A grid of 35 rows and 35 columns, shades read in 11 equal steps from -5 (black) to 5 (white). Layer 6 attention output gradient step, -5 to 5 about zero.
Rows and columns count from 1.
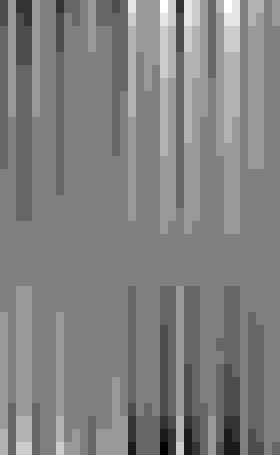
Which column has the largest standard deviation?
21
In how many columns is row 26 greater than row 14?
5
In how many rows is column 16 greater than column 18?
3
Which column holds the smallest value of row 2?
4
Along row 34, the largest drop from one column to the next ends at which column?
24
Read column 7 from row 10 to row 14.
0 0 0 0 0
